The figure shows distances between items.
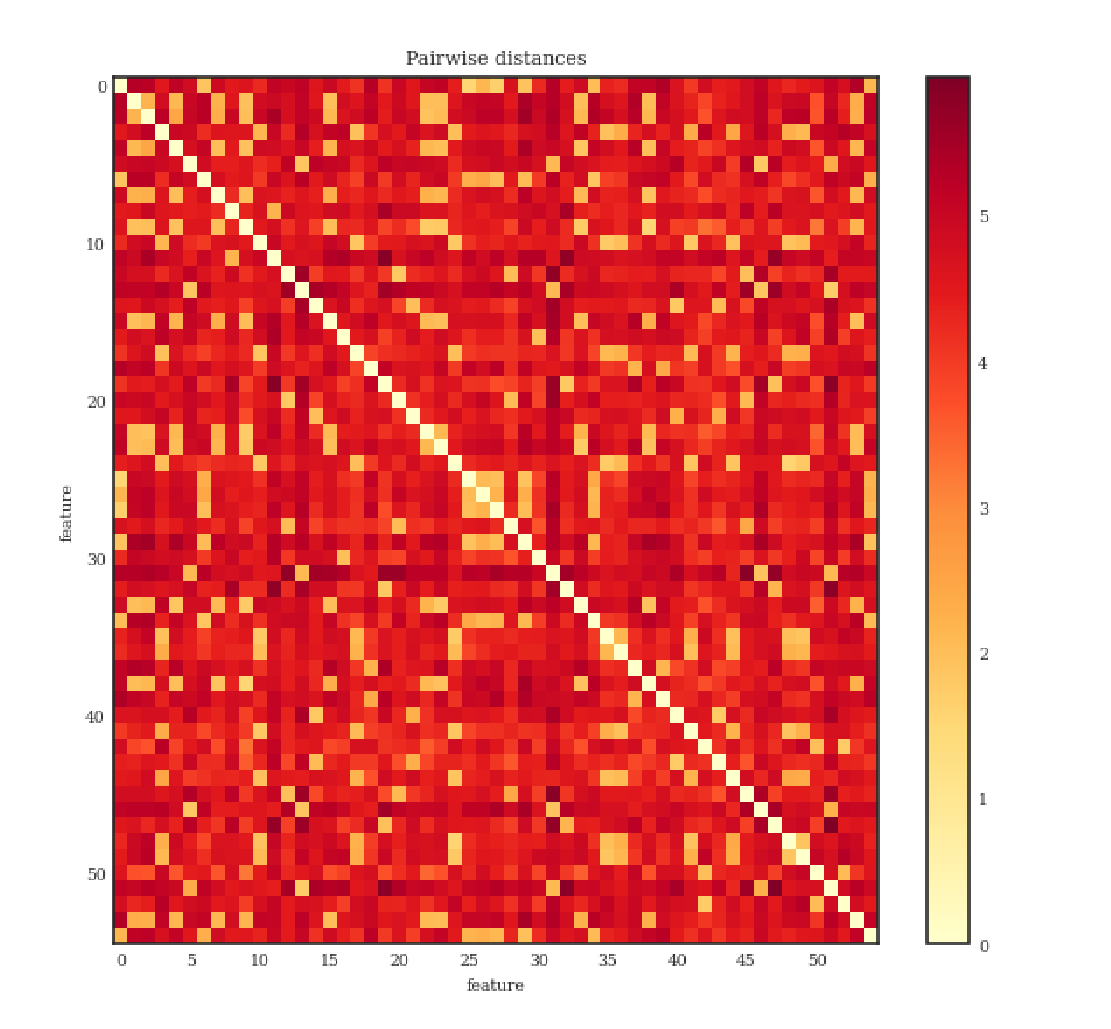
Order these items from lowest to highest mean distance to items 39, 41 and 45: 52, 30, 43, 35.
35, 43, 30, 52
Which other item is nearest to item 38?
9
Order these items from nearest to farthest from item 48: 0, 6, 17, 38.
17, 6, 0, 38
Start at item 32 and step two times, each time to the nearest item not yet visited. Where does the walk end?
47
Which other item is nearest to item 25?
0
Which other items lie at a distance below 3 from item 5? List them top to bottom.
13, 31, 46, 51
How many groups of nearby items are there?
11
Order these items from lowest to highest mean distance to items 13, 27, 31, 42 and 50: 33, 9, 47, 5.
5, 9, 33, 47
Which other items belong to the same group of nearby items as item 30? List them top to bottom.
16
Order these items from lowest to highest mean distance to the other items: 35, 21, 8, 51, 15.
35, 15, 21, 8, 51
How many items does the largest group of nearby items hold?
11
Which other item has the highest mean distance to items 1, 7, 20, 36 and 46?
29
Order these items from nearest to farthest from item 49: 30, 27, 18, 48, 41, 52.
48, 41, 18, 27, 30, 52
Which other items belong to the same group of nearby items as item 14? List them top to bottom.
21, 40, 43
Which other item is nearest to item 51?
13
